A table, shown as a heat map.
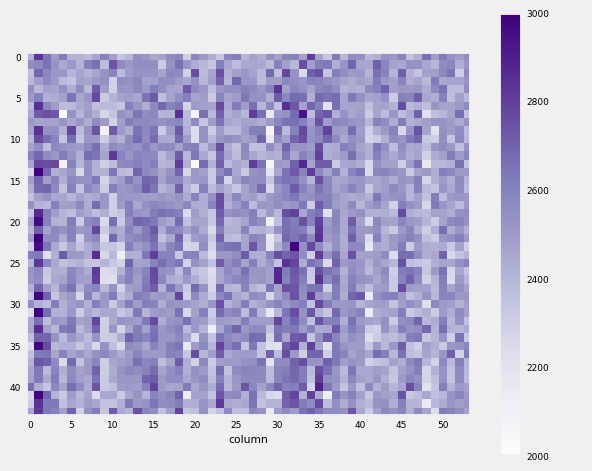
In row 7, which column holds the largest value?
33
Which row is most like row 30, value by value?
18
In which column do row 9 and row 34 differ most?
10
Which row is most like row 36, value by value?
2
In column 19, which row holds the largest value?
4
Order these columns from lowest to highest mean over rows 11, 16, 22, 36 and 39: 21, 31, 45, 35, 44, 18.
44, 21, 45, 18, 31, 35
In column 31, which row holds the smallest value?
9
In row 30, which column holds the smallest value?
48
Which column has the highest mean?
1
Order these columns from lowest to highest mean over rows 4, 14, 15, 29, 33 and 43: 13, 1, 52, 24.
52, 24, 13, 1
